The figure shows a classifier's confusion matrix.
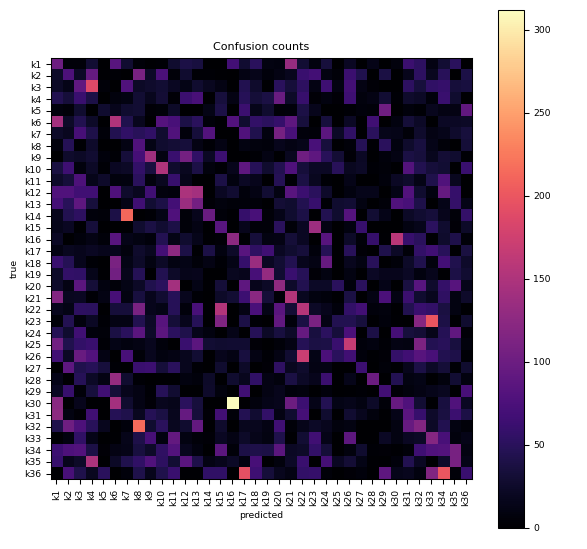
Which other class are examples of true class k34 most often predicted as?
k35
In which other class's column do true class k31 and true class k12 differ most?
k13
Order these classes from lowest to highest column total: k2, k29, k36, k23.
k29, k36, k23, k2
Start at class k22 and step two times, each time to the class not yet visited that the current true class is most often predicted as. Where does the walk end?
k23
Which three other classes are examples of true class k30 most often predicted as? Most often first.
k16, k6, k1
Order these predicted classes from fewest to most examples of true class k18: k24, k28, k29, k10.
k29, k10, k28, k24
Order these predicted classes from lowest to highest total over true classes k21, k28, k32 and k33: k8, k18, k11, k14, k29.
k14, k29, k11, k18, k8
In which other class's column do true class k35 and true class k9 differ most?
k4
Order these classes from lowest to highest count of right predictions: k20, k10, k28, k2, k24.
k24, k2, k28, k20, k10
